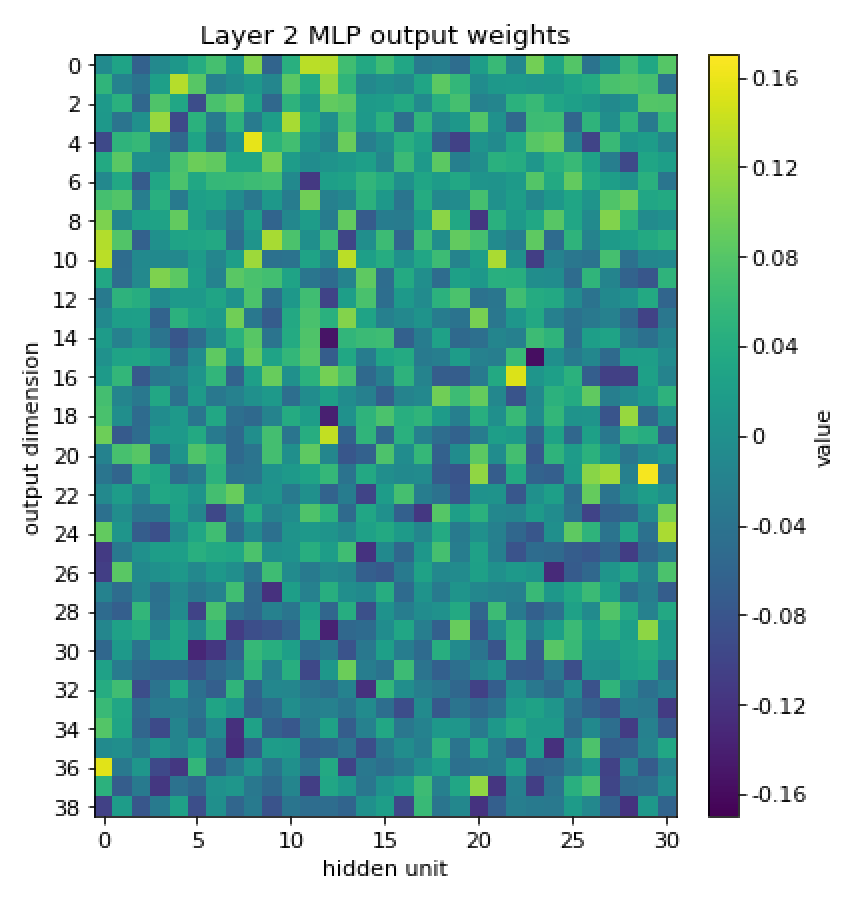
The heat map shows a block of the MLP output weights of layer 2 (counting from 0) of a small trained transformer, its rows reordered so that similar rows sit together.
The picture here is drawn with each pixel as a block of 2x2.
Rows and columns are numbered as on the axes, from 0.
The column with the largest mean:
0
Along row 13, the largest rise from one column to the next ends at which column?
20
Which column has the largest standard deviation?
12
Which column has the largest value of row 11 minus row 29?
7
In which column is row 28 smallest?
5
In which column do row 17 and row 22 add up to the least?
22
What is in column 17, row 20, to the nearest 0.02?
0.06
